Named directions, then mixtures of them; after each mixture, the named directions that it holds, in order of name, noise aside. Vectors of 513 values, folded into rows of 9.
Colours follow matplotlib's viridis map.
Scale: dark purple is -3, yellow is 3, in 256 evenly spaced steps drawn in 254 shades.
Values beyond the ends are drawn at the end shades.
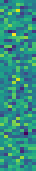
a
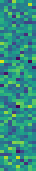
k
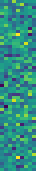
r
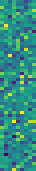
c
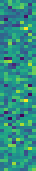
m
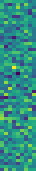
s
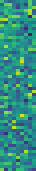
m, s.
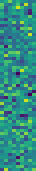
m, r, s.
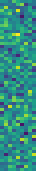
a, r.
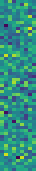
c, r, s.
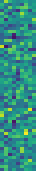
a, s.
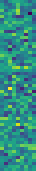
a, s.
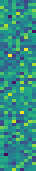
c.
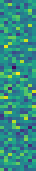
s.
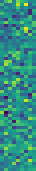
c, m, s.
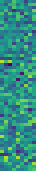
c, k, m.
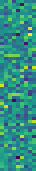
r.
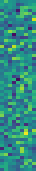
a.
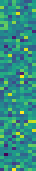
c, s.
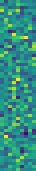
a.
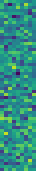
s.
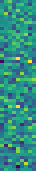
k, r.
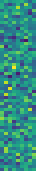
s.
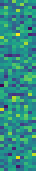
r.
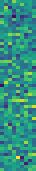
k, m, r.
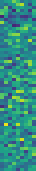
m, r.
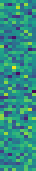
s.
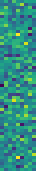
r.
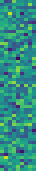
a, k.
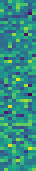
a, m, s.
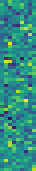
m.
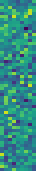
c, k, m.
